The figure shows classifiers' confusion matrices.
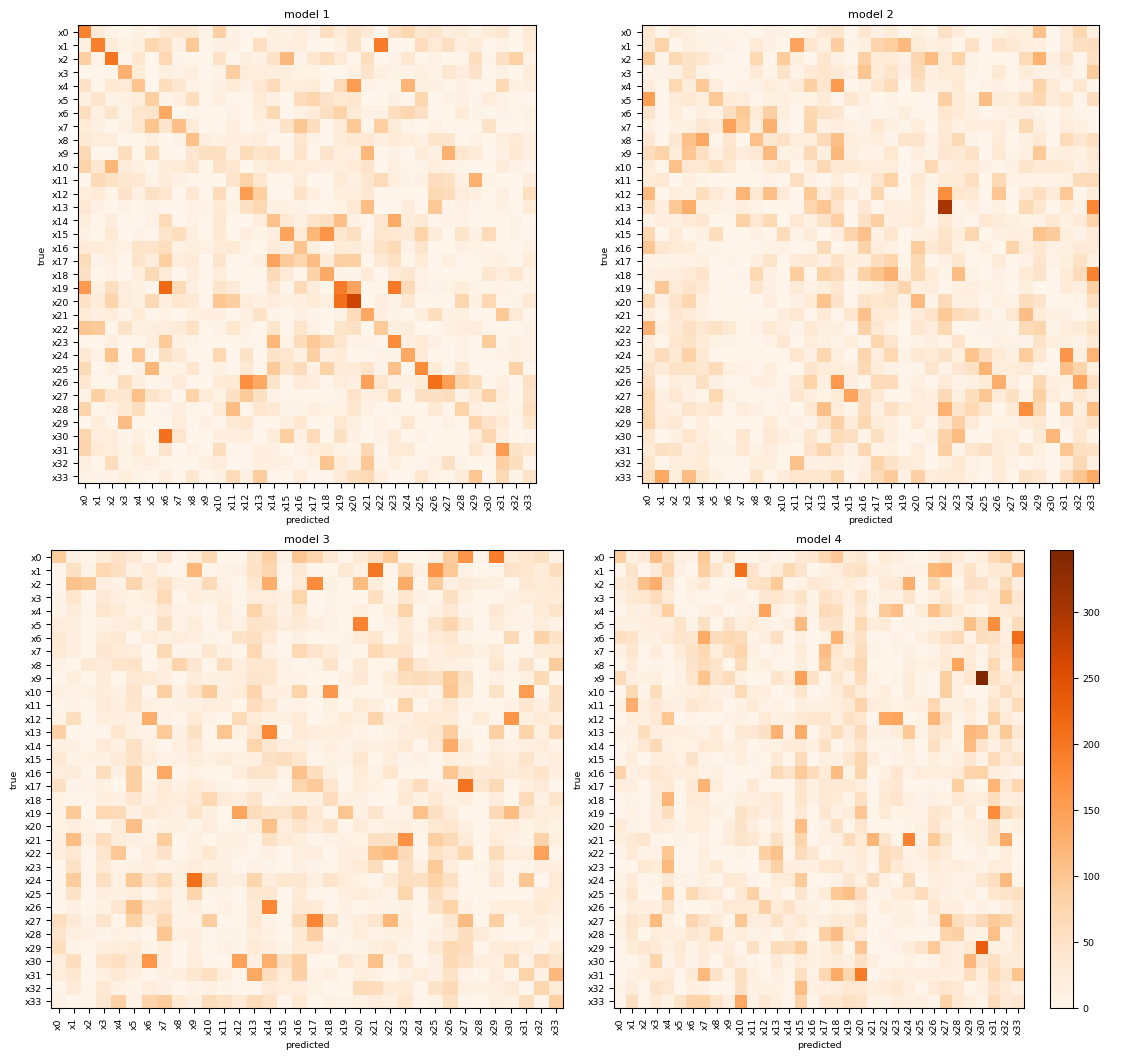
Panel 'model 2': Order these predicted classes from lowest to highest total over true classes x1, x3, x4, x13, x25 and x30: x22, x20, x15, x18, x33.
x15, x20, x18, x33, x22
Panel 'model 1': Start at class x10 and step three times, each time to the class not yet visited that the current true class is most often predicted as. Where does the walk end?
x18
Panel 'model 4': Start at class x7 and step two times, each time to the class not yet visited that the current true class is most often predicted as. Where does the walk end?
x10
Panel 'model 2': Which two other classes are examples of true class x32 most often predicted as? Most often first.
x11, x17
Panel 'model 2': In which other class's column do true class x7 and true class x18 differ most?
x33
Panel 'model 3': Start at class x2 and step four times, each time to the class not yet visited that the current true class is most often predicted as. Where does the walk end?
x32
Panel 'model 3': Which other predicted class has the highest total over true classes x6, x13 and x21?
x14
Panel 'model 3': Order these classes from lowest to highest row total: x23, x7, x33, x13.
x23, x7, x33, x13
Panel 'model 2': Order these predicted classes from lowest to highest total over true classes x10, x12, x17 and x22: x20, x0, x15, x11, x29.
x11, x15, x20, x29, x0
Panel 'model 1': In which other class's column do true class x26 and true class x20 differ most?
x19
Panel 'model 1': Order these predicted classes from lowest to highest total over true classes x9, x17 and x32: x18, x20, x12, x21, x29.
x29, x12, x20, x18, x21
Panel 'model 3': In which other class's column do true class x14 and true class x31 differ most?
x33
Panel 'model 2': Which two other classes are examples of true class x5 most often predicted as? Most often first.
x0, x25
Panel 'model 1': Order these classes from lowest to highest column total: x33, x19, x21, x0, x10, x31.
x33, x31, x10, x21, x19, x0
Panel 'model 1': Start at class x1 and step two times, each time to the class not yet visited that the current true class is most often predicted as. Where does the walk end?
x0
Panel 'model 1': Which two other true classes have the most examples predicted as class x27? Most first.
x26, x9
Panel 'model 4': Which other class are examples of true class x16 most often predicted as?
x18
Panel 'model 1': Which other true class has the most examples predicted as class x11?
x28
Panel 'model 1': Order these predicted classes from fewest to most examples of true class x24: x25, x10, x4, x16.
x16, x25, x10, x4
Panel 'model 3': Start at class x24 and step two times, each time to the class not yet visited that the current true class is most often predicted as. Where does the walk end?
x26
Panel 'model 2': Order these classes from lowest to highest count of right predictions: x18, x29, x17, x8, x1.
x29, x17, x1, x8, x18
